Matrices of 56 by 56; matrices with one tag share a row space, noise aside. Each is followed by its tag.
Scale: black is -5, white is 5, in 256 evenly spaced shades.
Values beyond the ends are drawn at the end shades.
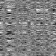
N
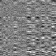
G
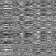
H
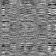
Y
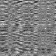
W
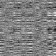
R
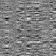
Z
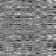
R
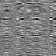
Z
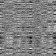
R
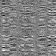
Y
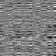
R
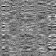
Y
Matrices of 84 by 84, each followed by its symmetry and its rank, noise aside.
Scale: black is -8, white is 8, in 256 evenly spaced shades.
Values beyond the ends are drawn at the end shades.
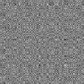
symmetric, rank four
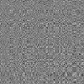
symmetric, rank four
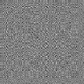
symmetric, rank four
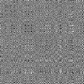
symmetric, rank four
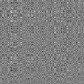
no symmetry, rank four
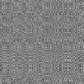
antisymmetric, rank four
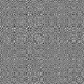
symmetric, rank five
